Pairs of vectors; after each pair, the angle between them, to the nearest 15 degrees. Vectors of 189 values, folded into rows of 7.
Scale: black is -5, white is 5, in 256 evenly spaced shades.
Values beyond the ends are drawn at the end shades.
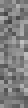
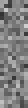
90 degrees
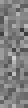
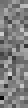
135 degrees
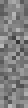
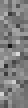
105 degrees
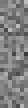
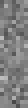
60 degrees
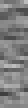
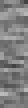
165 degrees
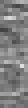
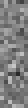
105 degrees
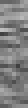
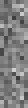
90 degrees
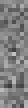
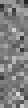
90 degrees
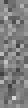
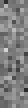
75 degrees
